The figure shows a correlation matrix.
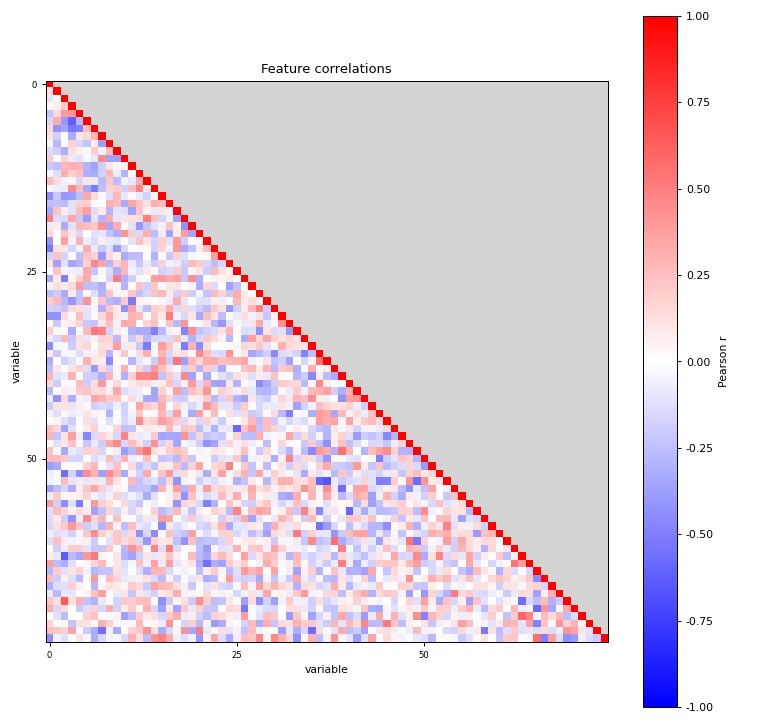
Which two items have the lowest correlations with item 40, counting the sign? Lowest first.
57, 28
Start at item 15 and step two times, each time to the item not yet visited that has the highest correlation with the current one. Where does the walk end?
65
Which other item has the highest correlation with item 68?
54
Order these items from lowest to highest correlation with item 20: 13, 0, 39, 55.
55, 39, 0, 13
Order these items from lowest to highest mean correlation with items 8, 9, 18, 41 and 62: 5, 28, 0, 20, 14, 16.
5, 20, 0, 28, 14, 16
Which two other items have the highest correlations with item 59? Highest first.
53, 3
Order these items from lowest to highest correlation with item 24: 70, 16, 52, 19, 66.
16, 52, 70, 19, 66
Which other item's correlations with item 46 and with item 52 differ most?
25
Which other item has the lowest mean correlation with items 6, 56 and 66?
4
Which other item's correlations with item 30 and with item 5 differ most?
3
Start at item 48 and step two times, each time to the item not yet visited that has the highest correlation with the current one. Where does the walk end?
38
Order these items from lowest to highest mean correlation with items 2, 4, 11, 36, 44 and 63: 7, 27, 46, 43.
46, 27, 7, 43
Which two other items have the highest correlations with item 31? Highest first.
16, 32
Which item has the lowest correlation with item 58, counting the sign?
73
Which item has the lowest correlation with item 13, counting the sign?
35
